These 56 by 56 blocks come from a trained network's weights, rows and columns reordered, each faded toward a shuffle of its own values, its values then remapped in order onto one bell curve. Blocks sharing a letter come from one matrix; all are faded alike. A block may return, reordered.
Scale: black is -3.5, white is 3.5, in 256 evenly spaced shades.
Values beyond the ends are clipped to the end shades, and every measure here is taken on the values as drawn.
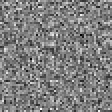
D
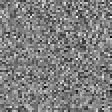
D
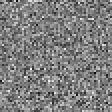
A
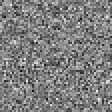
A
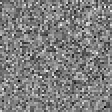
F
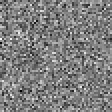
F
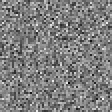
F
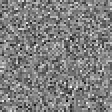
F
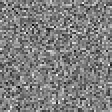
A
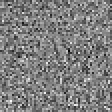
D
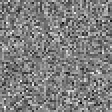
A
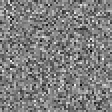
D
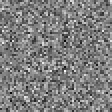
D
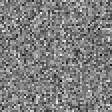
A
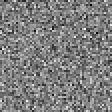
F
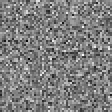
D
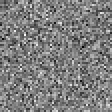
F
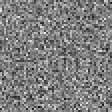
A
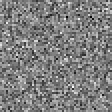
F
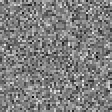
F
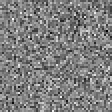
F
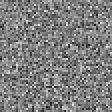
D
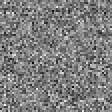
D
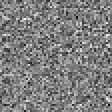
D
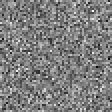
F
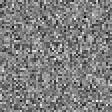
A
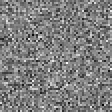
A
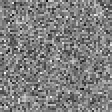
F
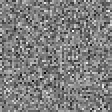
F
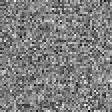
A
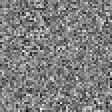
D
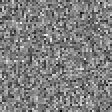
F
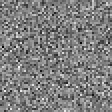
A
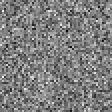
F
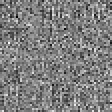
D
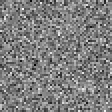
F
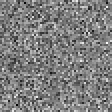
D
